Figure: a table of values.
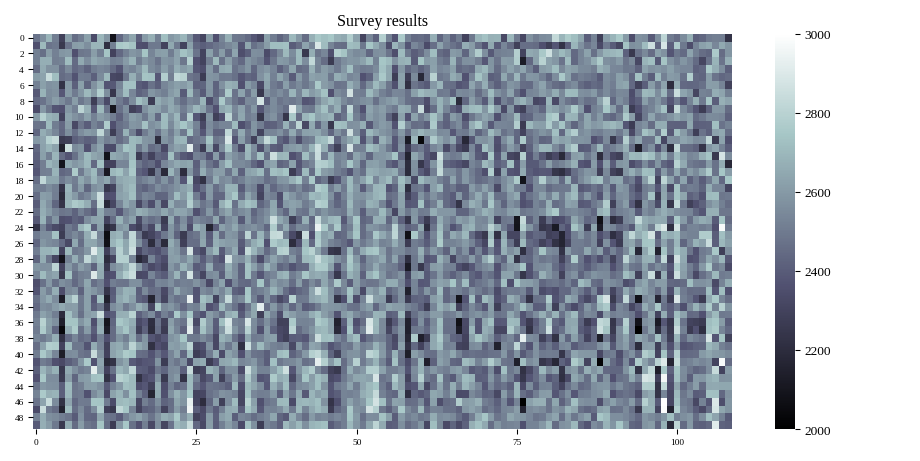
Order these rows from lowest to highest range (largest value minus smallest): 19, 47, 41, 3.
19, 3, 47, 41
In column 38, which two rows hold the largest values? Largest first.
25, 27
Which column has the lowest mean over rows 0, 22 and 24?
12
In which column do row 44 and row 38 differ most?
76
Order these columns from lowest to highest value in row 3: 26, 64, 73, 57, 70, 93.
26, 70, 64, 93, 73, 57
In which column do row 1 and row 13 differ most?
98
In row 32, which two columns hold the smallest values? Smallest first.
58, 11
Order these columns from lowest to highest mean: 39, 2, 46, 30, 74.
46, 74, 39, 2, 30
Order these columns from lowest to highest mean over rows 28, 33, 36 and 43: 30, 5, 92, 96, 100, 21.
21, 5, 96, 92, 30, 100
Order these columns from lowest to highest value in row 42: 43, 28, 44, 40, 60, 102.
40, 102, 44, 28, 60, 43
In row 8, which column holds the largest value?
35
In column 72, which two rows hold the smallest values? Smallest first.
39, 25
